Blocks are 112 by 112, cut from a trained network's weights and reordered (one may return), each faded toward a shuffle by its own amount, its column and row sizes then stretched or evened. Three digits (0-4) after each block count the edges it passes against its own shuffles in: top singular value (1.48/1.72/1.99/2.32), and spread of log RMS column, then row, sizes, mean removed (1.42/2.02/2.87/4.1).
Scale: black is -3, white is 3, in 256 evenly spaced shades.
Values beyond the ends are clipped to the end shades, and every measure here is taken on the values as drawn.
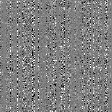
0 4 1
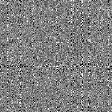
2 3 1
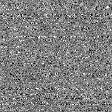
0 0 3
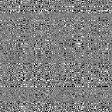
4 3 4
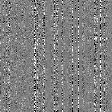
2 4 0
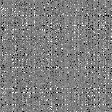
2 3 2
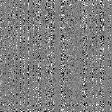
0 4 2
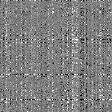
4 3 3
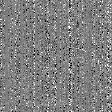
0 4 0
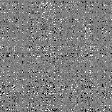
0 3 3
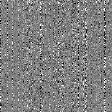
0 4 1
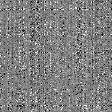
2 3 2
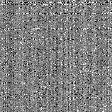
3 1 2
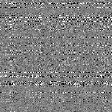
2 2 4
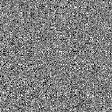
2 1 2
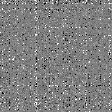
0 3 2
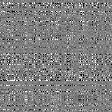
3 3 4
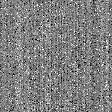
2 1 0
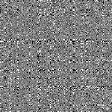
4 3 3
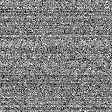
3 1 0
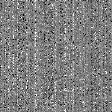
2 3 0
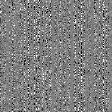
1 4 1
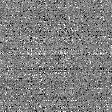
1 1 2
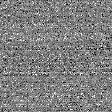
1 1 2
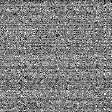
3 2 0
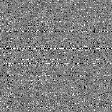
2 2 3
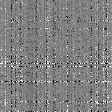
4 3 3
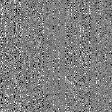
1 4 1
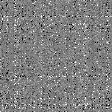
0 2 2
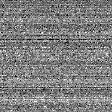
4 1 2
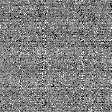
2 2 0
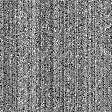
4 0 0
